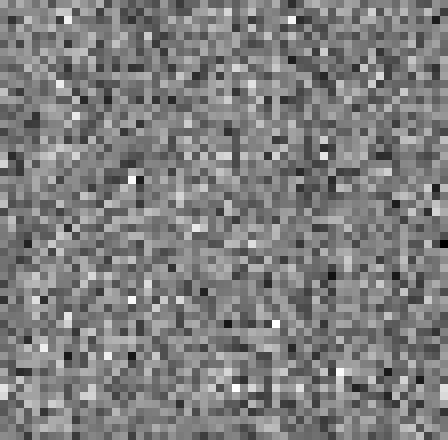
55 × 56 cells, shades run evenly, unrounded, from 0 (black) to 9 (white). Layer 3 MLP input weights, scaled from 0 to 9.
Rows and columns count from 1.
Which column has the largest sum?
35
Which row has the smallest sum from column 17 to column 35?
55
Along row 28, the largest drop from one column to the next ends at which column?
3
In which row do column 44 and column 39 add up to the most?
33
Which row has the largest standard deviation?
20
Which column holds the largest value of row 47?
43
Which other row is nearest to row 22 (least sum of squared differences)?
14
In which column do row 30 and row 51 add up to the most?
8
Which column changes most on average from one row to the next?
41
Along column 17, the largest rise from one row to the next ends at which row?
38
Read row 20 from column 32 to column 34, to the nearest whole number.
5 6 2
